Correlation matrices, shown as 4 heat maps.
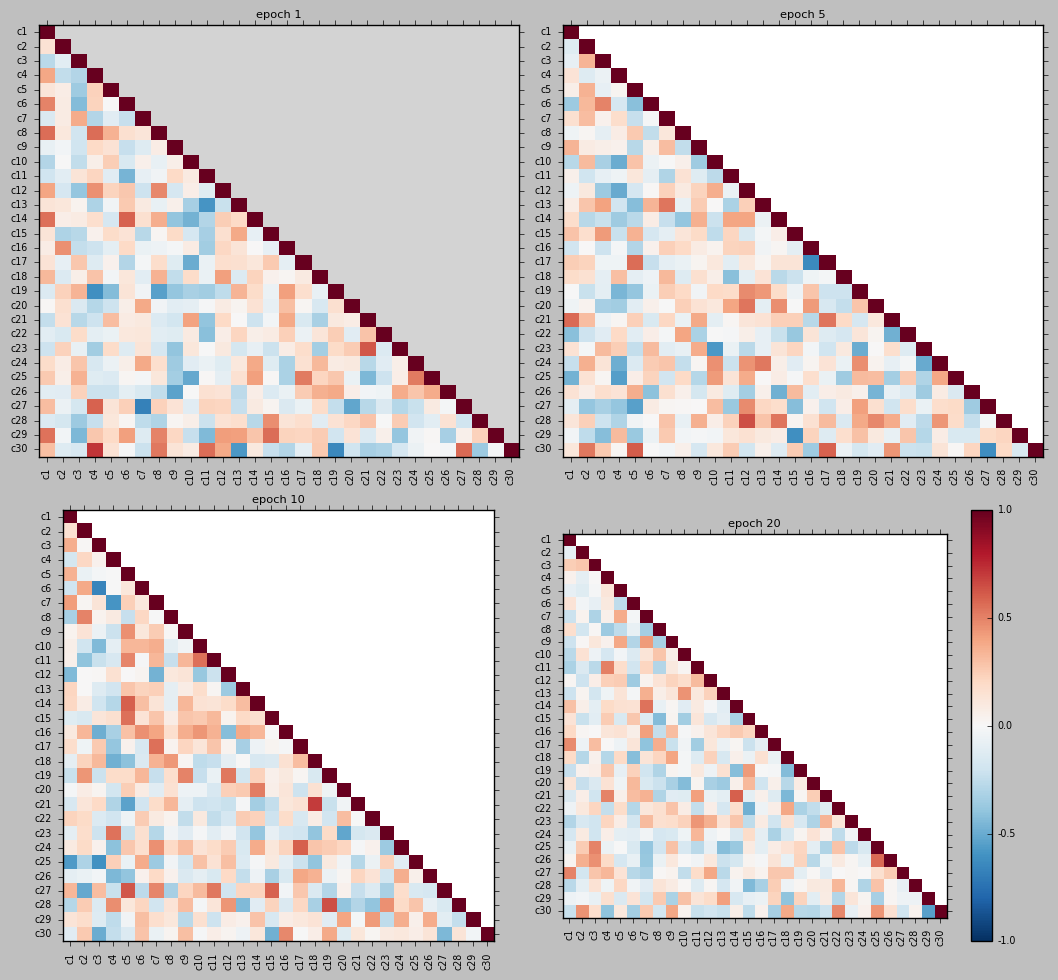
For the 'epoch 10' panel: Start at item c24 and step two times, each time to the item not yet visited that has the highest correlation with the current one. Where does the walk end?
c7
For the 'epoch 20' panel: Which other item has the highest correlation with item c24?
c11
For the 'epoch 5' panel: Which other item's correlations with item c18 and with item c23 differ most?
c10
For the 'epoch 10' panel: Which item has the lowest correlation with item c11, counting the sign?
c2
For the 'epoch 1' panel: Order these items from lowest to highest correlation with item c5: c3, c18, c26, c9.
c3, c26, c18, c9
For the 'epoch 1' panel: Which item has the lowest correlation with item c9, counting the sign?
c26
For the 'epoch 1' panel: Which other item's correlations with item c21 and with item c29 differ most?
c23
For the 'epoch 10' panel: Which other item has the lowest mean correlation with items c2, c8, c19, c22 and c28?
c27
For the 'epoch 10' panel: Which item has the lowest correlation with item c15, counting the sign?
c30
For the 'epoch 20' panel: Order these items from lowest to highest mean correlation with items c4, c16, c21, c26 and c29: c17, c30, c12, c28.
c30, c28, c17, c12
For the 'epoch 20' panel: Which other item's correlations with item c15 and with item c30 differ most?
c22
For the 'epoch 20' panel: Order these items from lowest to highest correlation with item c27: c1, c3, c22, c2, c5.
c2, c22, c5, c3, c1
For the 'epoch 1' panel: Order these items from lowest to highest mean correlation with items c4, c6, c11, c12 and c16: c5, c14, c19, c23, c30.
c19, c23, c5, c14, c30
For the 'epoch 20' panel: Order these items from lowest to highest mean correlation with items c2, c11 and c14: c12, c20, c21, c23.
c20, c12, c23, c21
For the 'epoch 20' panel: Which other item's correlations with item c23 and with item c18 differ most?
c21
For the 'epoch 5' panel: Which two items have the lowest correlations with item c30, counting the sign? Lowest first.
c27, c16
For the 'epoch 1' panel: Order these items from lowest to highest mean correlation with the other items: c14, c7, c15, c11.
c11, c7, c15, c14
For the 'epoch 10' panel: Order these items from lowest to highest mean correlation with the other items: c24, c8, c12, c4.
c4, c12, c8, c24
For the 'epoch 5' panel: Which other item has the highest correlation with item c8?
c22
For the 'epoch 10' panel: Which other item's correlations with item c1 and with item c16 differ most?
c3
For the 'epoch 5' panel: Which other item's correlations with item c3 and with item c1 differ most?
c6
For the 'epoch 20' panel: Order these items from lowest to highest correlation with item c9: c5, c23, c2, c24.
c24, c2, c23, c5
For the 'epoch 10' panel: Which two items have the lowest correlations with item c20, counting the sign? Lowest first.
c23, c28
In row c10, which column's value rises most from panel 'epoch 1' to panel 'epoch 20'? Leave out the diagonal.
c13
